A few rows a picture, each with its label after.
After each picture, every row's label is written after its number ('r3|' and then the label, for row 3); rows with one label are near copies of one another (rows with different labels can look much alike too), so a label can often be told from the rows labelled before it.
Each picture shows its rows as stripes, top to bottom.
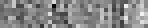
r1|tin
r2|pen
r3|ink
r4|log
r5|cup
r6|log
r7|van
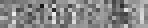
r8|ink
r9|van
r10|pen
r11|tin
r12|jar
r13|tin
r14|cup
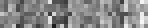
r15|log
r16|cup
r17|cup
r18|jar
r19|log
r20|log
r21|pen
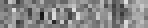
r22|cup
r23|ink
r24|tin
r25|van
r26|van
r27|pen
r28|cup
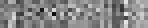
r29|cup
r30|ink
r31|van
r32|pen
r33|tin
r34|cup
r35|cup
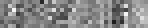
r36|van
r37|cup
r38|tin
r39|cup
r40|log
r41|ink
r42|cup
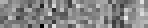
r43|jar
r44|van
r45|pen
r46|log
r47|cup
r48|ink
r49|van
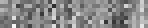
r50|jar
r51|pen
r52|jar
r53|van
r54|tin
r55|ink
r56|tin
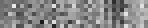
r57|ink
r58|tin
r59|ink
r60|cup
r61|ink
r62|van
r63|pen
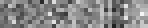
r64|van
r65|cup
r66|ink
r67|log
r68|cup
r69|tin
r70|ink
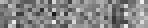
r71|jar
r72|cup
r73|van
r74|pen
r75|ink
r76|tin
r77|cup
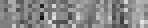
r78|cup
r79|van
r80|cup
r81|van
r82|van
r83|log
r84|tin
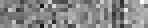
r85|log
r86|van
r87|cup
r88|ink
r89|ink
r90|pen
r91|van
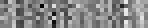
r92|cup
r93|van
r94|cup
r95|pen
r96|jar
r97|pen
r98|pen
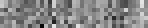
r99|jar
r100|jar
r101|cup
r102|jar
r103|ink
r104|pen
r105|van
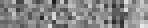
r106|pen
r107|ink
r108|cup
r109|tin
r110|van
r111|ink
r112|log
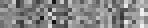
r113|pen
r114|cup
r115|jar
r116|log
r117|van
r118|pen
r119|log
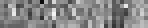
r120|van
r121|cup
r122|tin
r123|tin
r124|van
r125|ink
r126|ink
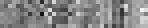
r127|van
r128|cup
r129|log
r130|van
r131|log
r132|log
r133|ink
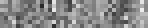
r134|jar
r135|van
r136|jar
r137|ink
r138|cup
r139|tin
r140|pen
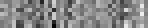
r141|van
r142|jar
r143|pen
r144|jar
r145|van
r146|pen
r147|pen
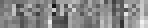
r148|ink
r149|pen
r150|tin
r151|pen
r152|log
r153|log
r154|log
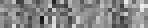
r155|pen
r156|log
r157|jar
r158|cup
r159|van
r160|van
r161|tin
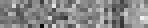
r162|van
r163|tin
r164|ink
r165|cup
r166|log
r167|ink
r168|van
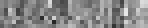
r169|log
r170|log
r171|cup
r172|cup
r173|van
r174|pen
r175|ink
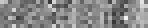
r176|jar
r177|log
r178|tin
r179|ink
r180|cup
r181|ink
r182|tin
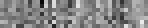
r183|van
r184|van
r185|cup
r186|van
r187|ink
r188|jar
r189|pen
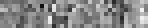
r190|ink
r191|van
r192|jar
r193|ink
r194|log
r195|log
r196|pen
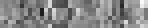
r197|log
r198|log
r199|van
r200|van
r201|jar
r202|cup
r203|log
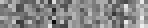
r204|jar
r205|cup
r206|pen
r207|ink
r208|jar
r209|pen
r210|log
